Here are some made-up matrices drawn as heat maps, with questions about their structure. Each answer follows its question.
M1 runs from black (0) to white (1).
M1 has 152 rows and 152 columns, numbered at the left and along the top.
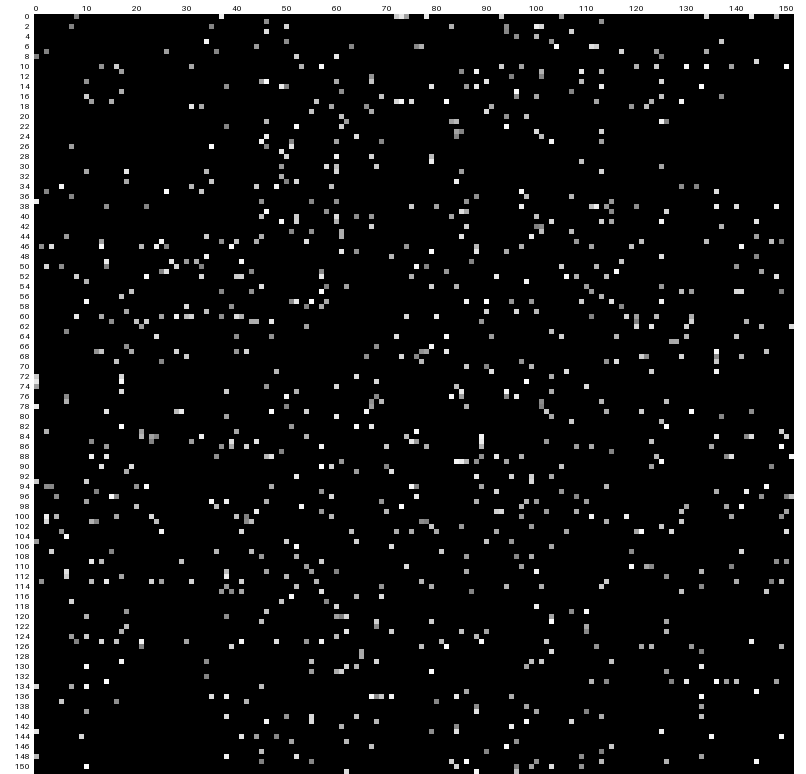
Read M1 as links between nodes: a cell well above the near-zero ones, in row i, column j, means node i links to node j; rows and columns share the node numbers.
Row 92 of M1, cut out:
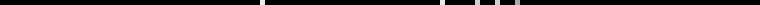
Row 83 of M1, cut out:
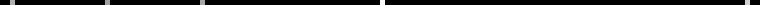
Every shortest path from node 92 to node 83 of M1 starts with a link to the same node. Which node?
node 52
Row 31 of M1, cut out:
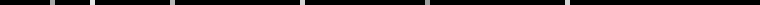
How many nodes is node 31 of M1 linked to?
6
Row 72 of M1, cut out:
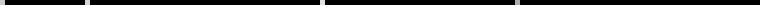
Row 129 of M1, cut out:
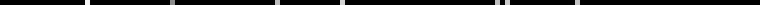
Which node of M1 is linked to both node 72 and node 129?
node 17
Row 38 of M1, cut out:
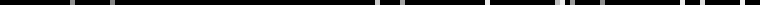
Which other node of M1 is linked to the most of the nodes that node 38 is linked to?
node 133
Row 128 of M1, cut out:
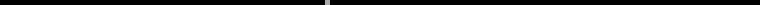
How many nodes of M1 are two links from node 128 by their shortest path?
1
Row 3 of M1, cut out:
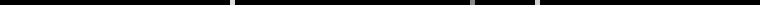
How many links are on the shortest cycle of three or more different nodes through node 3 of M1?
4
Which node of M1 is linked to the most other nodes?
node 60
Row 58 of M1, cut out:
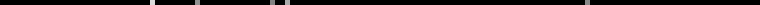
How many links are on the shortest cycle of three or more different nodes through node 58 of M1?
4
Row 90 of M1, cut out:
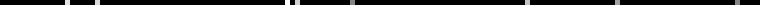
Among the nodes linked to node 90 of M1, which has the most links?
node 57
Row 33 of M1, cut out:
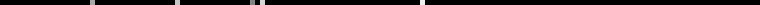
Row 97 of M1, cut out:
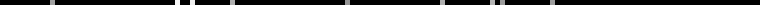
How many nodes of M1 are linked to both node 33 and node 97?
1
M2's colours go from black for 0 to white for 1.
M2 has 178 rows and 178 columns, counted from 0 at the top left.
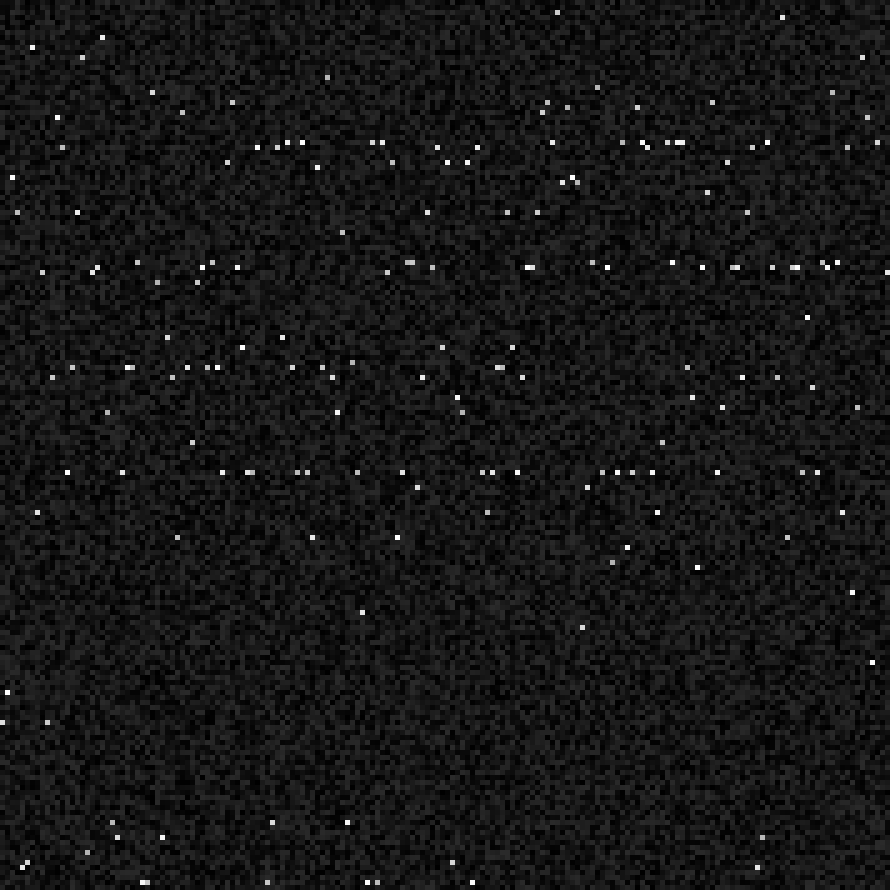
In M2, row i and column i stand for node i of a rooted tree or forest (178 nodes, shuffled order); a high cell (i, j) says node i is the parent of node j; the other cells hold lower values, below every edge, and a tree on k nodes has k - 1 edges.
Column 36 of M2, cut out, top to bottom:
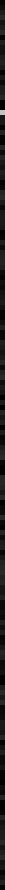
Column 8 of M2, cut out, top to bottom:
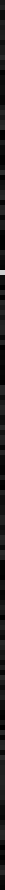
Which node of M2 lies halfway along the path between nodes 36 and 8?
164
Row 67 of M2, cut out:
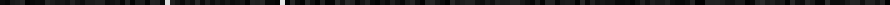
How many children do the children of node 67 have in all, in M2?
3
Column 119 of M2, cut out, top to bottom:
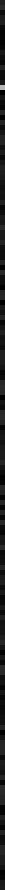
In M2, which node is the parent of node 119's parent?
170
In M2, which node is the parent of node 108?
22
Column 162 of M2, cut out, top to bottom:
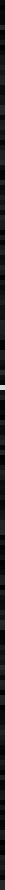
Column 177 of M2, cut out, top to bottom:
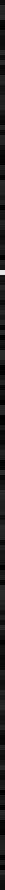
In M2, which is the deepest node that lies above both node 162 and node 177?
54
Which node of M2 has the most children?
94
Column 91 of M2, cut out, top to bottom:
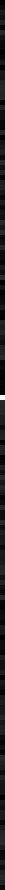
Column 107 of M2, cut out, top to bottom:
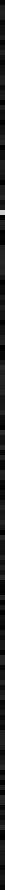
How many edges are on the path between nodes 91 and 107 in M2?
2
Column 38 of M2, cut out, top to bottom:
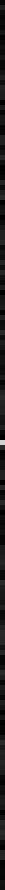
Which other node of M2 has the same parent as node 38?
132
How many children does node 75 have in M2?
7
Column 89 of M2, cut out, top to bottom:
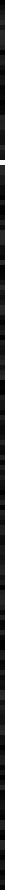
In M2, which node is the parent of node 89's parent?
167
